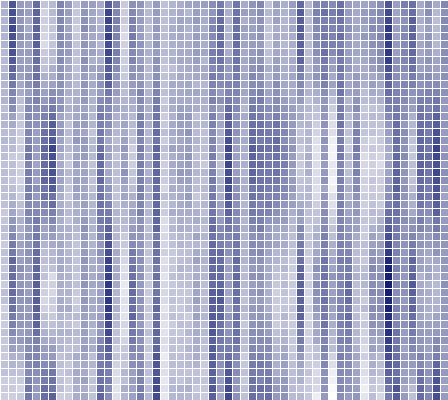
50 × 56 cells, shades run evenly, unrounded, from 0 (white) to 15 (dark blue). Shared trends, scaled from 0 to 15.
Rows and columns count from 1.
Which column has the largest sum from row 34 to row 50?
49
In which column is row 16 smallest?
42
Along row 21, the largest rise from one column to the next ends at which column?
29
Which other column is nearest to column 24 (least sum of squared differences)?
23
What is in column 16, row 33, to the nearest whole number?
3
